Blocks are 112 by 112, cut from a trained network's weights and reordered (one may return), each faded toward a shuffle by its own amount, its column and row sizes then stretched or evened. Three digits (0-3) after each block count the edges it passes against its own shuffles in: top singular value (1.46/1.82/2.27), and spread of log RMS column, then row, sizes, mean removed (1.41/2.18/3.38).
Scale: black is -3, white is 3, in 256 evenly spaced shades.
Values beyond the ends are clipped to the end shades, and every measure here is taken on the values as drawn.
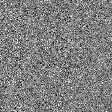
0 1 0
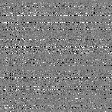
1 1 3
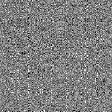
2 2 1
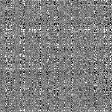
1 3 2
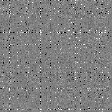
3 2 2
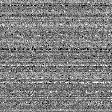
3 1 2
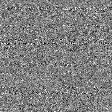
0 0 2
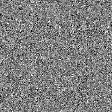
0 1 1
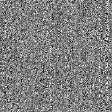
1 2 1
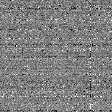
1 1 2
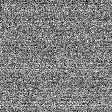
1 0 1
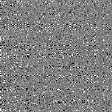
2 2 2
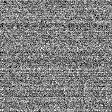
2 1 0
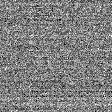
1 1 0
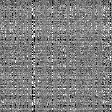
3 3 0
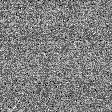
0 0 0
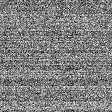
2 0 0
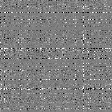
1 2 3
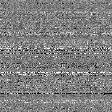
2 1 3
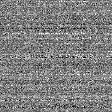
2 1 2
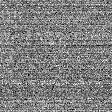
2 0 1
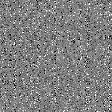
2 2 0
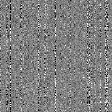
2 3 1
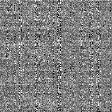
1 3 0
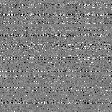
3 0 3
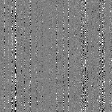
2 3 0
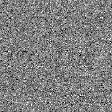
1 1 1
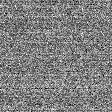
1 0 0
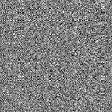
3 1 1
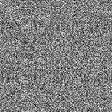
3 0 0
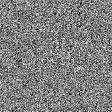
1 1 1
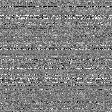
2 0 3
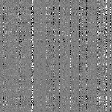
3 3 2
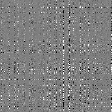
2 3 2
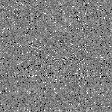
2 1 1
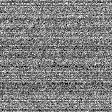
3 1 1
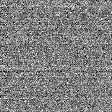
1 1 0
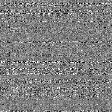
1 0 3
